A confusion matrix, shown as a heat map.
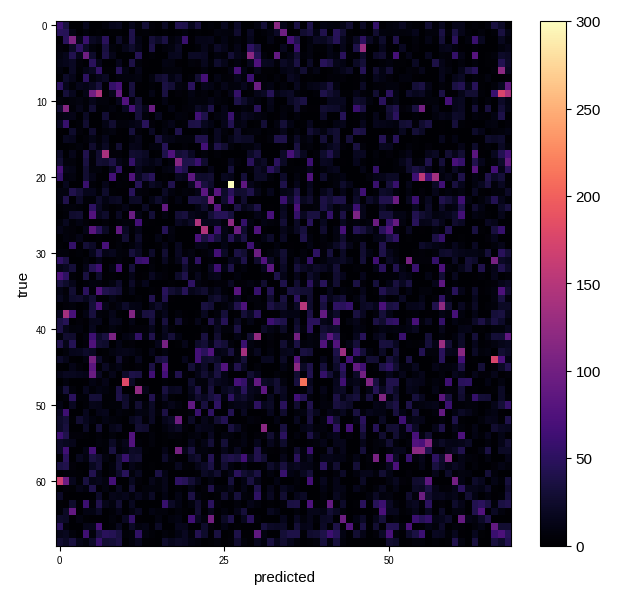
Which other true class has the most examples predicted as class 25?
45
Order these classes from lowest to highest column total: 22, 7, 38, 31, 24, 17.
17, 31, 7, 24, 22, 38
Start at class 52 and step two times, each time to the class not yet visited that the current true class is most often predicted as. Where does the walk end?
68
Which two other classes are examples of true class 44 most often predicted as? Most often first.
66, 5
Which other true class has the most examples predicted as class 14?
11
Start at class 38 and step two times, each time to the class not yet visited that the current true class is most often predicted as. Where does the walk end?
34
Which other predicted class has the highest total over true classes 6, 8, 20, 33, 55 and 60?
0
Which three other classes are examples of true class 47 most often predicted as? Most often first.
37, 10, 30
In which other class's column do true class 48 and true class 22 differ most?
12
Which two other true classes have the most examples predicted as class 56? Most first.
55, 60
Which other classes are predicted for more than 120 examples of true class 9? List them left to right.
6, 67, 68
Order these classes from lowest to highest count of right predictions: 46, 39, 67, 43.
39, 67, 46, 43
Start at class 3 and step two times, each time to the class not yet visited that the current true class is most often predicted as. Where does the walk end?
5
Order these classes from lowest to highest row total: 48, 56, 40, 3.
40, 3, 48, 56
